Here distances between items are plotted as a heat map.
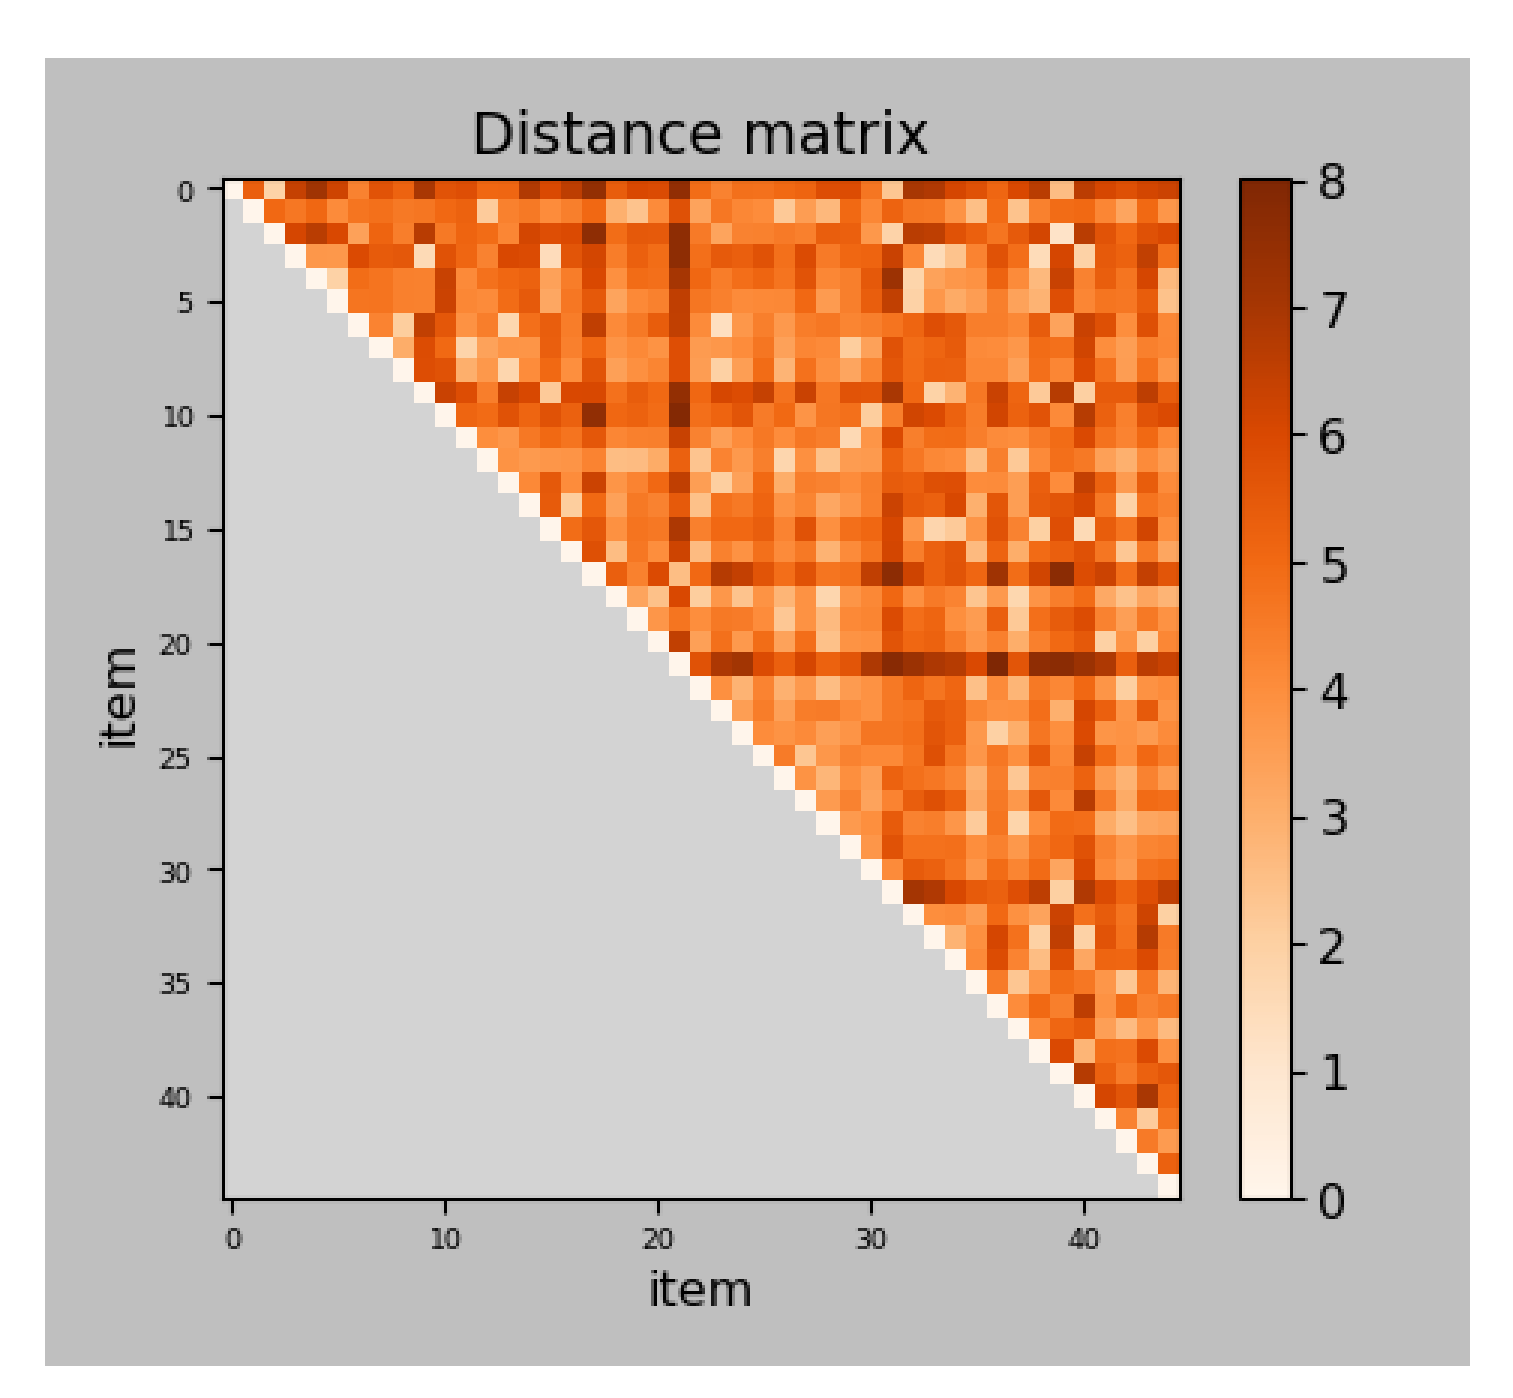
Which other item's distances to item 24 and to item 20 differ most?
36
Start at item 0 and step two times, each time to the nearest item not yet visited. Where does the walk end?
39
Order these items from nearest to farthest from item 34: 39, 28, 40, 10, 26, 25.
40, 28, 26, 25, 10, 39
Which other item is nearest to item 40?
15
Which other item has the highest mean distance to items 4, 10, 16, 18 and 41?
21
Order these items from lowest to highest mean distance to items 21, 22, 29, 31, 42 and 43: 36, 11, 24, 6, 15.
24, 11, 6, 36, 15
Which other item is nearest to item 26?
12
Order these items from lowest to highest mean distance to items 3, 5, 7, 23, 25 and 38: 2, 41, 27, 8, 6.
8, 6, 27, 41, 2
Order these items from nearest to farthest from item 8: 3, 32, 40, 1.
1, 32, 3, 40
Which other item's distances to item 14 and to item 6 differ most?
23
